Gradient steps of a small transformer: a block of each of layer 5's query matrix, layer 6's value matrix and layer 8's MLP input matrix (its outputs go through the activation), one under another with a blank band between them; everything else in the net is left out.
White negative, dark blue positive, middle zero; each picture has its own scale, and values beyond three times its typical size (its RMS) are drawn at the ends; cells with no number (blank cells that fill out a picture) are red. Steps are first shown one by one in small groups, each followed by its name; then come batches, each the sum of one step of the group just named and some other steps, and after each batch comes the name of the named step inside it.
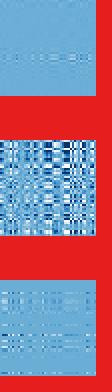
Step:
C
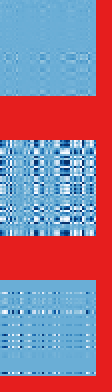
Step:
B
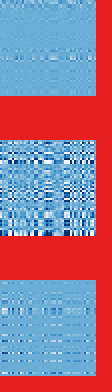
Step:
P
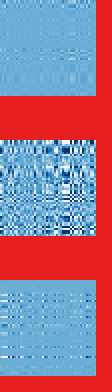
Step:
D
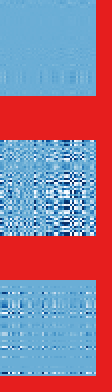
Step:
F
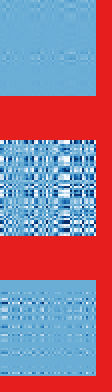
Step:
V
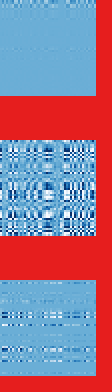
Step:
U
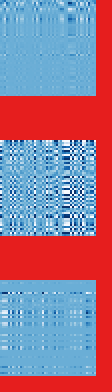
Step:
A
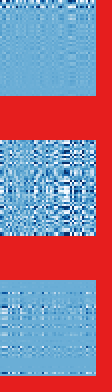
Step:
F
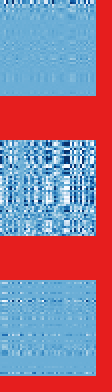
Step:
C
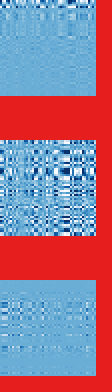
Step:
V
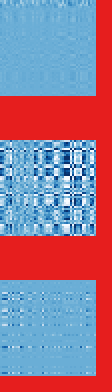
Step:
C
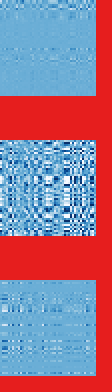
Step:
P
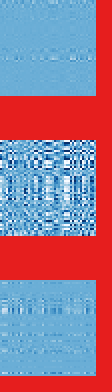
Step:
P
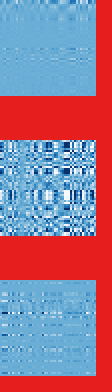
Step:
U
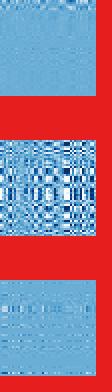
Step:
V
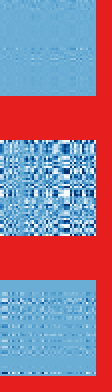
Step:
V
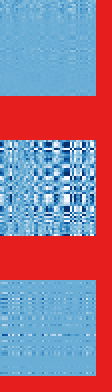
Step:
C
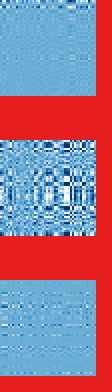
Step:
F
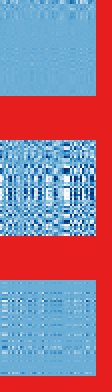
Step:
V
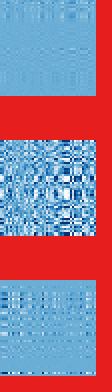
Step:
F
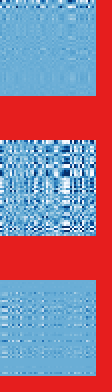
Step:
D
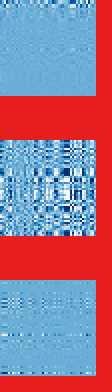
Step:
F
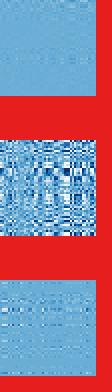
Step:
V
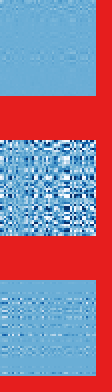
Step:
V
